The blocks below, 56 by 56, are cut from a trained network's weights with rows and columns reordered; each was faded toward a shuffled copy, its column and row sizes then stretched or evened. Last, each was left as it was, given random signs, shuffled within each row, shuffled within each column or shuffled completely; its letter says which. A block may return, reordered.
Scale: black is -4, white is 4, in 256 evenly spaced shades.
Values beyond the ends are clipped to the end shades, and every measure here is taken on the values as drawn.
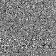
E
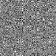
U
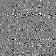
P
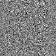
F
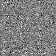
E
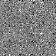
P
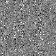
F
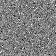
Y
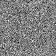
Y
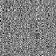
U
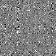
P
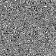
E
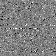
E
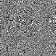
P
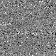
E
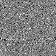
E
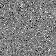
Y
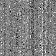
F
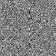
F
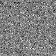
E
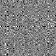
U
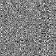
U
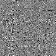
P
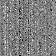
F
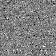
E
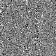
F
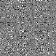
P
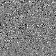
E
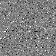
E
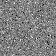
Y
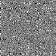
U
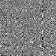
U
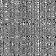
U
